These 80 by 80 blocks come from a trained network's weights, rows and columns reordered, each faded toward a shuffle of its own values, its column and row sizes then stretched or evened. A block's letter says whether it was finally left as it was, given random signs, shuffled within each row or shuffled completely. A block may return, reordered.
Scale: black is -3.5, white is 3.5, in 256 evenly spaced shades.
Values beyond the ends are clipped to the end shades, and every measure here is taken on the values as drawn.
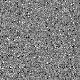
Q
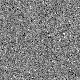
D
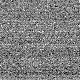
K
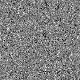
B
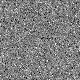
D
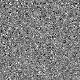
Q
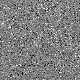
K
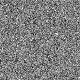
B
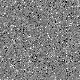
B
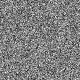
D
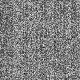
Q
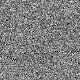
B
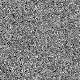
B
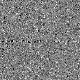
Q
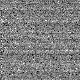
Q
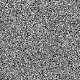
B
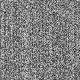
Q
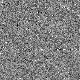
B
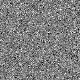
B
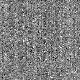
Q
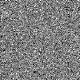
Q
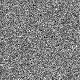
K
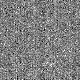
Q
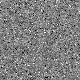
D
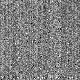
Q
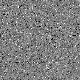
K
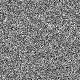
D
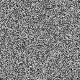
B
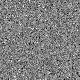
D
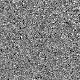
B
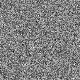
B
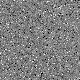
D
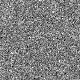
K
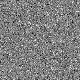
K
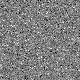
D
